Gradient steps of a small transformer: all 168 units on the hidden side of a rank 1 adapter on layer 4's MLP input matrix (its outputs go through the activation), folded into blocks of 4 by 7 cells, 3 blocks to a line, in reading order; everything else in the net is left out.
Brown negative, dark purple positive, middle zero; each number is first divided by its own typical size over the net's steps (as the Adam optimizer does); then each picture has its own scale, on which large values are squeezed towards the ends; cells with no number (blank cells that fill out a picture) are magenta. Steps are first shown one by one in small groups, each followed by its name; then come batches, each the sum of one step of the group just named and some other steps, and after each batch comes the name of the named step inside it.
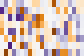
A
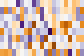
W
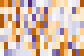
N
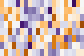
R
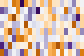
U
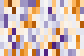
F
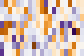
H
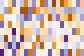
H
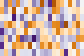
F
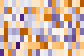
H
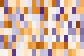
H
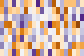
U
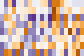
R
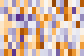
A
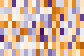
N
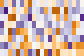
U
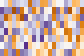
W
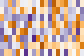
F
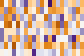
N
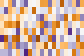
N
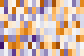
U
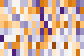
W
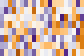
F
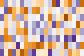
H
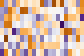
H
